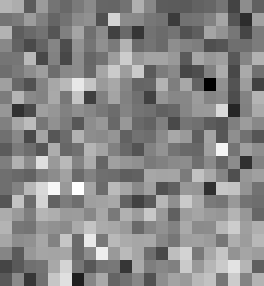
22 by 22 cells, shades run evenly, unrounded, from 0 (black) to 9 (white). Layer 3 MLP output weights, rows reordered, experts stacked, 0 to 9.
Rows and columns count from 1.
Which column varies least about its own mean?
14
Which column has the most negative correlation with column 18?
7
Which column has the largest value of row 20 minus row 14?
9
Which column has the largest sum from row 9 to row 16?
4
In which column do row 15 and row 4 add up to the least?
18
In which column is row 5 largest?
11
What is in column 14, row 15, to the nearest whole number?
3
